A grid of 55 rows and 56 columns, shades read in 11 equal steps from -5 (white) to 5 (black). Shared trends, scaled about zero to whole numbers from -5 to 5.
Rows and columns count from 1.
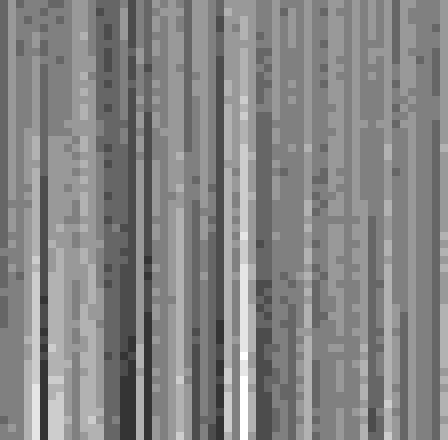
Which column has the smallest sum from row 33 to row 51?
31
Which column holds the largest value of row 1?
17
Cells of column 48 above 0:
10
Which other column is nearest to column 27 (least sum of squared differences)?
47
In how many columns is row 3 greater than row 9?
6
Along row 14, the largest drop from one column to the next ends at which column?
29
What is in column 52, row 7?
0
